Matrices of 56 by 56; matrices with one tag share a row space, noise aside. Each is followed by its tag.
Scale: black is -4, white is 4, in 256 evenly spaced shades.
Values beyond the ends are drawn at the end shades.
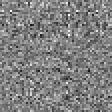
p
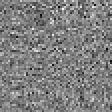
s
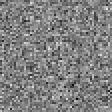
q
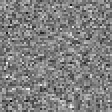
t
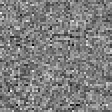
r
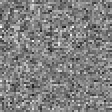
r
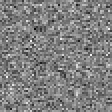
t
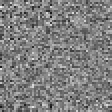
r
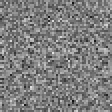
q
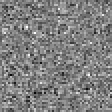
t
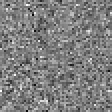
t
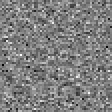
t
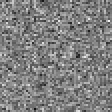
t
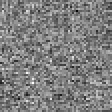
r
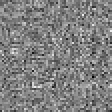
s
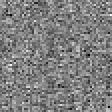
t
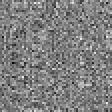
s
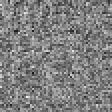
r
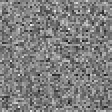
p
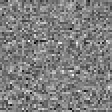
t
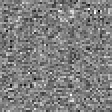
t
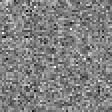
t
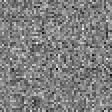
s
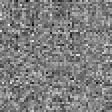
r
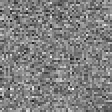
r
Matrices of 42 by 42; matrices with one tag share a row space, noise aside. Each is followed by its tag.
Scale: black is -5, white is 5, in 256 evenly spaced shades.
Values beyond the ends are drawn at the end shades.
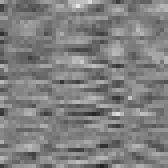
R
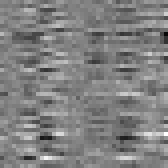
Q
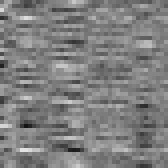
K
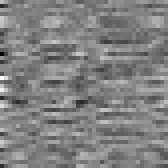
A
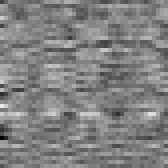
A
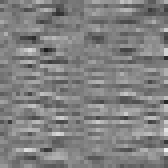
Q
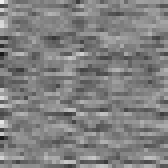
A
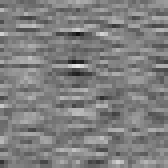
R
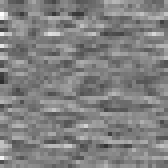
A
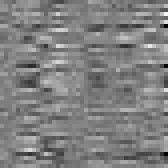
Q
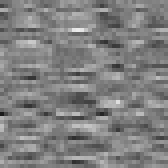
R
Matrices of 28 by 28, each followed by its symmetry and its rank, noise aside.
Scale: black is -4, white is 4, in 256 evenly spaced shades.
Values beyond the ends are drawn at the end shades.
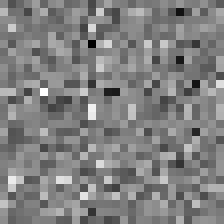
antisymmetric, rank six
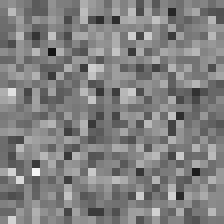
no symmetry, rank six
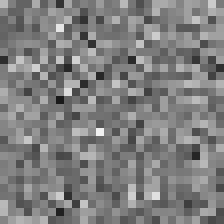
no symmetry, rank six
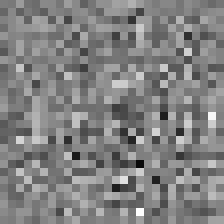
no symmetry, rank five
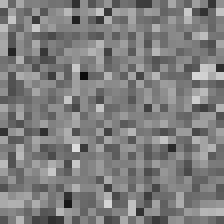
no symmetry, rank six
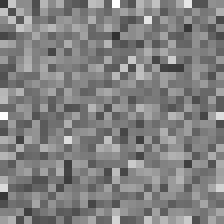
symmetric, rank six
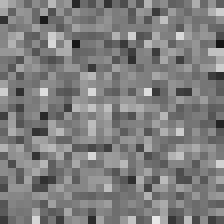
no symmetry, rank five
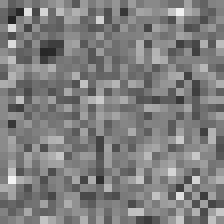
symmetric, rank seven
